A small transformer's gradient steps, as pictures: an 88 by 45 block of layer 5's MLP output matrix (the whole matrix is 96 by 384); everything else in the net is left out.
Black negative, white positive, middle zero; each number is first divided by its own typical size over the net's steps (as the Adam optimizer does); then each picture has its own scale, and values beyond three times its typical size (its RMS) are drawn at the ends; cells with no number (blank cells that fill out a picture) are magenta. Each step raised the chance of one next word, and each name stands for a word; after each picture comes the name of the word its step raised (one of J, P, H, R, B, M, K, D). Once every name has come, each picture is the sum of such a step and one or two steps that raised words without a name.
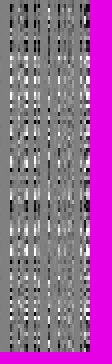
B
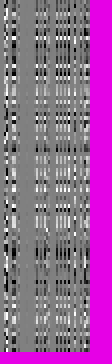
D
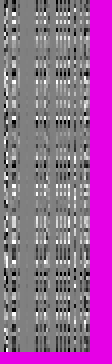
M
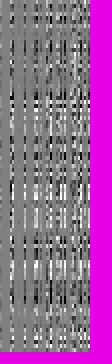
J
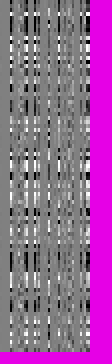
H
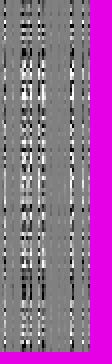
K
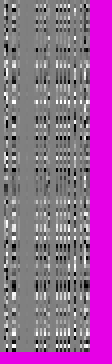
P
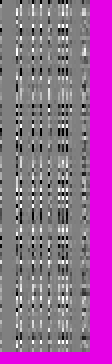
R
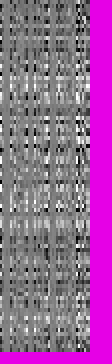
D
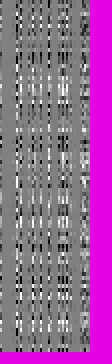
P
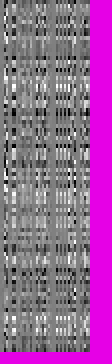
M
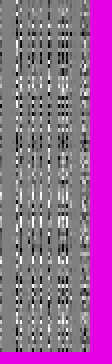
J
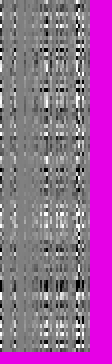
P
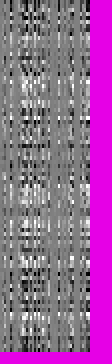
M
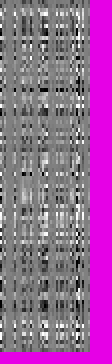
H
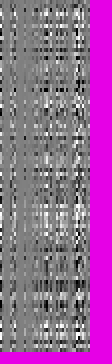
P
